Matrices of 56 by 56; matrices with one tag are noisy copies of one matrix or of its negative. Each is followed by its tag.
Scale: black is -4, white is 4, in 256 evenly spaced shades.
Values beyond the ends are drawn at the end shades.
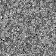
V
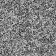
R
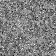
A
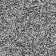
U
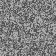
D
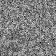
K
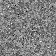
U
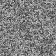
R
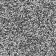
A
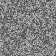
V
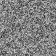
U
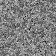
U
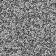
U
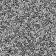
U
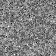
D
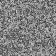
K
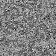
K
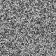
U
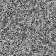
V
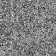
D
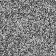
A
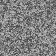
V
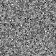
U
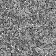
R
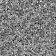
U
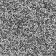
A
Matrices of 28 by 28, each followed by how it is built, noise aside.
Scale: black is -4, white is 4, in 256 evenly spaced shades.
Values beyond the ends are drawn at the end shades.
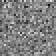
uneven rows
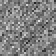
Hankel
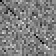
diagonal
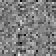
low rank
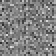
repeating rows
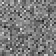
Hankel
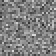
noise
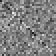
diagonal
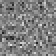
low rank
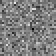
noise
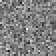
noise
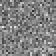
noise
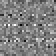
uneven rows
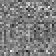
low rank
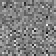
low rank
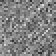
Hankel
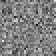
low rank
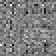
low rank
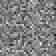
repeating rows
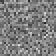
blocks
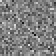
diagonal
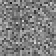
repeating rows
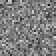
noise
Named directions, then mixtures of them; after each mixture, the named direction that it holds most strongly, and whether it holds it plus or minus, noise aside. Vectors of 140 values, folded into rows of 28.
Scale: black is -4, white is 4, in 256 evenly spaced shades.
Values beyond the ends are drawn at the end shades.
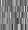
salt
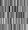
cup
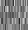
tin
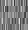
tin, minus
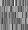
cup, minus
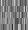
salt, plus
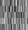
cup, plus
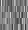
salt, plus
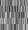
cup, plus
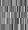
salt, plus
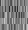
cup, plus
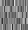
tin, plus
